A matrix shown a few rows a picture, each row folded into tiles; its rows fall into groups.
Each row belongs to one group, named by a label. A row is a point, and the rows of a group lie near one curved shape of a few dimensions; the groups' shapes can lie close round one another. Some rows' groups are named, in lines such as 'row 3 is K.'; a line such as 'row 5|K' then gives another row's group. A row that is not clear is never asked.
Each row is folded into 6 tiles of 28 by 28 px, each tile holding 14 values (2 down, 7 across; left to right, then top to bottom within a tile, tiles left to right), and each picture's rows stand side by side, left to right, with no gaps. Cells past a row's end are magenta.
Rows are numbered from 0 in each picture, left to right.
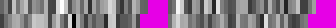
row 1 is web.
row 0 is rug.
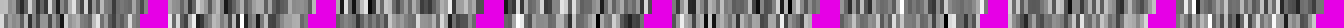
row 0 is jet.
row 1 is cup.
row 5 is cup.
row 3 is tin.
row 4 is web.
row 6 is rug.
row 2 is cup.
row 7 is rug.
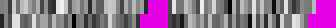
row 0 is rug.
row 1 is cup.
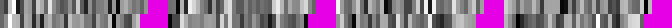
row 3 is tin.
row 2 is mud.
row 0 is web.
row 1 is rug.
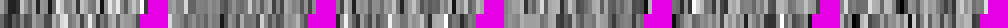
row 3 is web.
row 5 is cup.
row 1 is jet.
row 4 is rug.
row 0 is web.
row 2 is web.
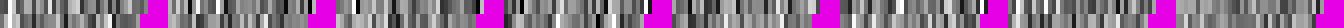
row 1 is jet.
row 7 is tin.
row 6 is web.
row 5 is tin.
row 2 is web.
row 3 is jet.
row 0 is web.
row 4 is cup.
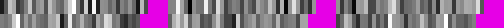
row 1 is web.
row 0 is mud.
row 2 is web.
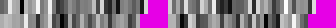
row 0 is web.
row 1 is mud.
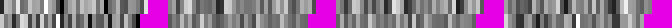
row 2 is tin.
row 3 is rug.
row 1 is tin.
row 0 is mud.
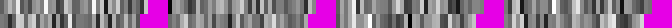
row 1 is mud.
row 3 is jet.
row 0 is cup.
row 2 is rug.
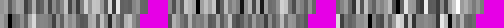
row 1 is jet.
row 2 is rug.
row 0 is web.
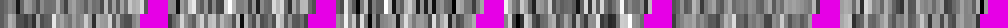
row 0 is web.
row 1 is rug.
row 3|mud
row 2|jet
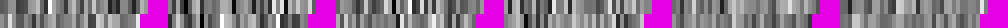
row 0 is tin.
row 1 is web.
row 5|tin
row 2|jet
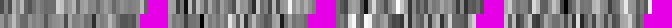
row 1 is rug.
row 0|tin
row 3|cup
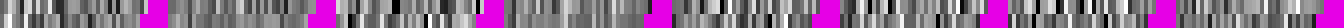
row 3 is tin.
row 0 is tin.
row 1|jet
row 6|jet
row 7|rug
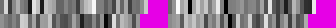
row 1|web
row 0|cup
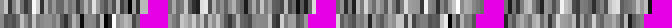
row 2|rug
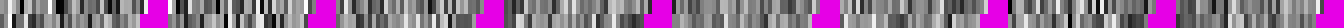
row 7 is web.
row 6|mud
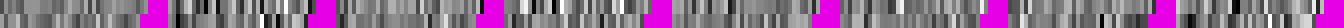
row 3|jet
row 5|tin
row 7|tin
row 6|tin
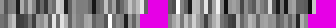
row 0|cup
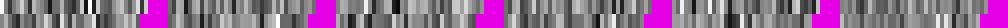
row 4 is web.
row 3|web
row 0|mud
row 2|cup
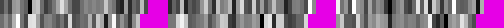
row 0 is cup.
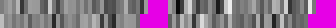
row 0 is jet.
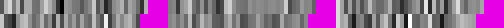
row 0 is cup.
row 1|tin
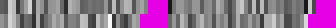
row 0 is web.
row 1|mud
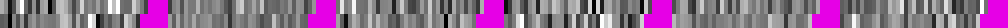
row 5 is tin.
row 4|jet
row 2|web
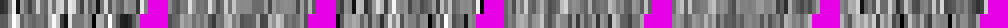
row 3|tin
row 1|jet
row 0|tin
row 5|web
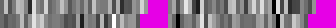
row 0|cup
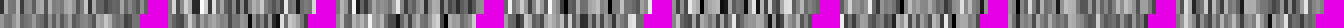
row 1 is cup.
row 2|rug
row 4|jet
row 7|web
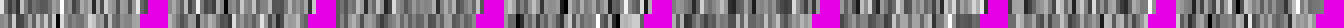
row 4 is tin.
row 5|web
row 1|jet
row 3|tin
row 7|rug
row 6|tin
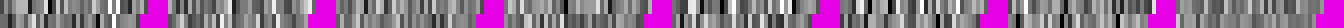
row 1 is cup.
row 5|jet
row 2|jet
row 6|web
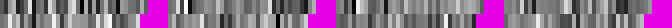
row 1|rug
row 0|jet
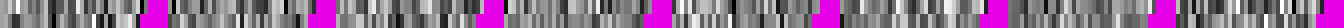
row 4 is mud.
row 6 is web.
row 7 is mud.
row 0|tin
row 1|cup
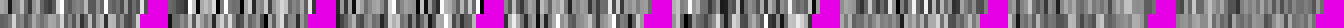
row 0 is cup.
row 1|jet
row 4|tin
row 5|jet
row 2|jet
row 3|web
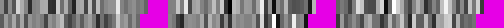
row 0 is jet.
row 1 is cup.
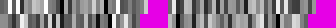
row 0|mud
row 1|web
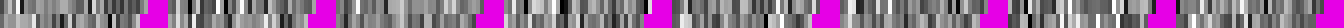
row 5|web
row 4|jet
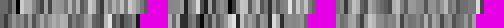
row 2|tin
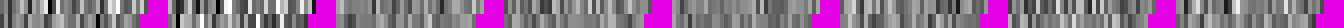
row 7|tin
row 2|tin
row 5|tin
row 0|jet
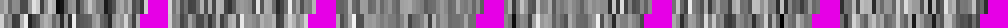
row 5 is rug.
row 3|web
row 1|rug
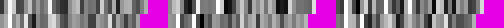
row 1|tin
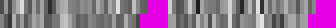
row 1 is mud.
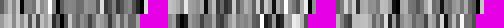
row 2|cup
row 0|web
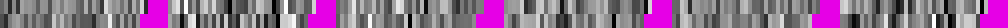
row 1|mud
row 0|jet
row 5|tin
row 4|jet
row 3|web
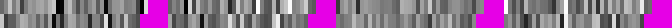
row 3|mud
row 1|rug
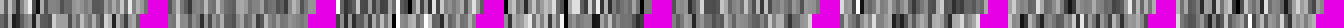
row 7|rug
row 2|mud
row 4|jet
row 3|mud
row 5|rug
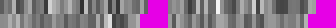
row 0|jet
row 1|tin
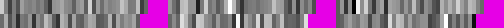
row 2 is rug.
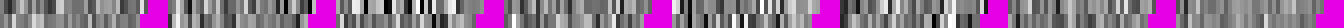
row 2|jet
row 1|web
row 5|jet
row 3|web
